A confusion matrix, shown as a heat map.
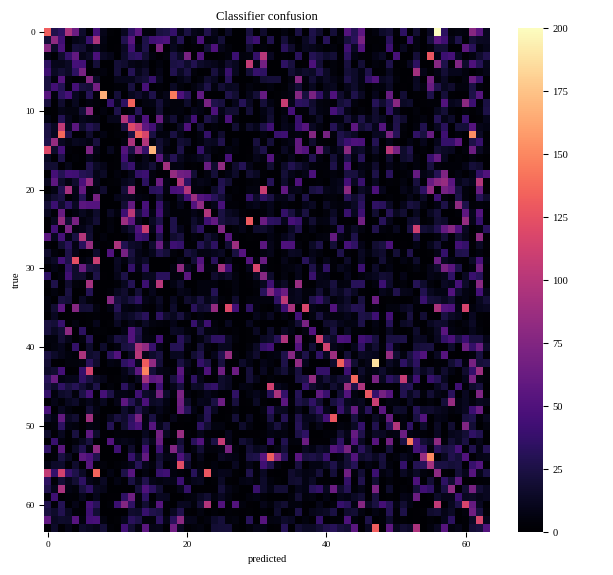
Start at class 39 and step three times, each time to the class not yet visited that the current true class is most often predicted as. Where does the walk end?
12
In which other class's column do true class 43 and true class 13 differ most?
61
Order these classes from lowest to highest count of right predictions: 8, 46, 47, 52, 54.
54, 47, 46, 52, 8
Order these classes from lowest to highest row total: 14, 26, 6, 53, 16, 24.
16, 26, 6, 14, 53, 24
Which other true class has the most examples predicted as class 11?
24
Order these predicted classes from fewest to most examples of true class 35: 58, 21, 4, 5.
5, 21, 58, 4
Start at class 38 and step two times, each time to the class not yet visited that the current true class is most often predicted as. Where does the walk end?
55
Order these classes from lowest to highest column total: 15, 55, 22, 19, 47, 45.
15, 22, 55, 45, 47, 19
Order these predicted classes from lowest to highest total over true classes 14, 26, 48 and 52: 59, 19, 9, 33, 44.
33, 9, 59, 19, 44
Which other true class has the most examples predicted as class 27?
43
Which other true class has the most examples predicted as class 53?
25
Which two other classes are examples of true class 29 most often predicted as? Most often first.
4, 7
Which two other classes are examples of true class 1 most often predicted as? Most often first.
7, 45
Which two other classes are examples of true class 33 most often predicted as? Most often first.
32, 34
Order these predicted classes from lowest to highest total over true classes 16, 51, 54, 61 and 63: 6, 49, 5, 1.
1, 5, 49, 6
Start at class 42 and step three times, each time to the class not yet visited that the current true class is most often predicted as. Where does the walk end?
2
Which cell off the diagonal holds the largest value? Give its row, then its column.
0, 56
